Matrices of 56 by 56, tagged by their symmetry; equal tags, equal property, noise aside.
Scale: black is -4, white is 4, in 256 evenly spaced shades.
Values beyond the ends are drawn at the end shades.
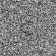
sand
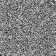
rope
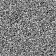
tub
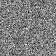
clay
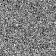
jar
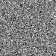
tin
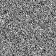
rope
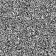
tub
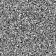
sand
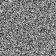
tub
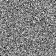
rope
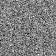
jar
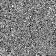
jar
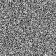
clay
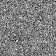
jar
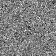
rope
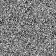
clay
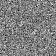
clay
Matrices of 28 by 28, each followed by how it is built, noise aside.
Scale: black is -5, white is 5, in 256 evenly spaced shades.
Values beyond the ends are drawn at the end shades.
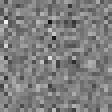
low rank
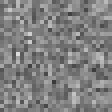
blocks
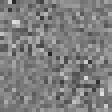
block diagonal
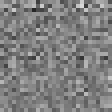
low rank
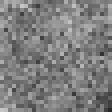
smooth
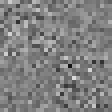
block diagonal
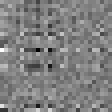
low rank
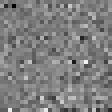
uneven rows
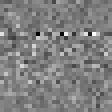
uneven rows
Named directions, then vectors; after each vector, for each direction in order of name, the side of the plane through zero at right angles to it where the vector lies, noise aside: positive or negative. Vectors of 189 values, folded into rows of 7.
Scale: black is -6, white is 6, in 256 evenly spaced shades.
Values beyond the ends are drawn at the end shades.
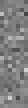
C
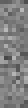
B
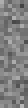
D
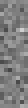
negative, positive, positive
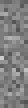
positive, positive, positive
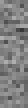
positive, negative, positive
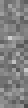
positive, positive, positive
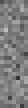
positive, negative, negative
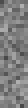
positive, positive, negative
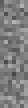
negative, positive, negative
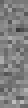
positive, positive, negative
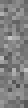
positive, positive, positive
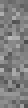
positive, positive, positive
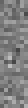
negative, positive, negative
